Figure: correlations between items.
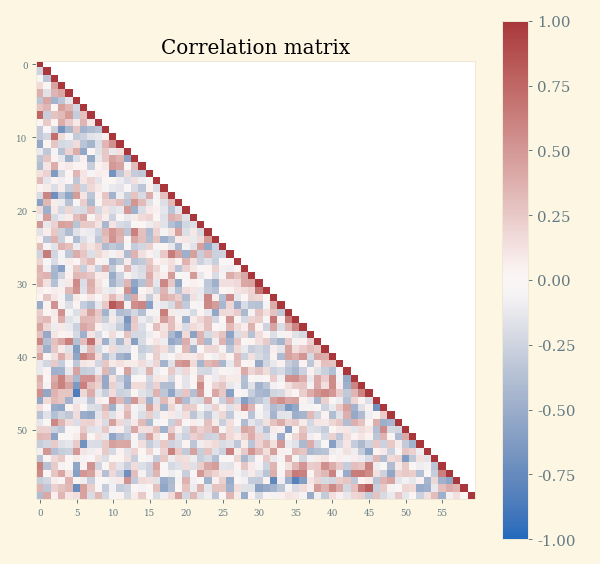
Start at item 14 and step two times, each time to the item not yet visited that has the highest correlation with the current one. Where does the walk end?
10
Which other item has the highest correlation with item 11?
33
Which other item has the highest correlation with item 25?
22
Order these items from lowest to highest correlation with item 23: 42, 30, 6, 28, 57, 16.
57, 30, 42, 6, 28, 16
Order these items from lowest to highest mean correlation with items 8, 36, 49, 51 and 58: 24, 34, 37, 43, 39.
37, 24, 39, 34, 43
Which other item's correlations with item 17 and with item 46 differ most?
30
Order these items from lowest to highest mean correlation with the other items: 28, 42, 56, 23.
42, 28, 23, 56
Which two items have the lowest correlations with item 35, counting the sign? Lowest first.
57, 12
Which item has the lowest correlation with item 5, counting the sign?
45
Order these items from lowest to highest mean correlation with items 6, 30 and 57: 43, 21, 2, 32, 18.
32, 2, 18, 43, 21
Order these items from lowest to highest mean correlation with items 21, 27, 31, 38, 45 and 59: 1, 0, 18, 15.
18, 1, 15, 0
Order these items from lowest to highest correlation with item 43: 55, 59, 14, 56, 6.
14, 59, 55, 6, 56
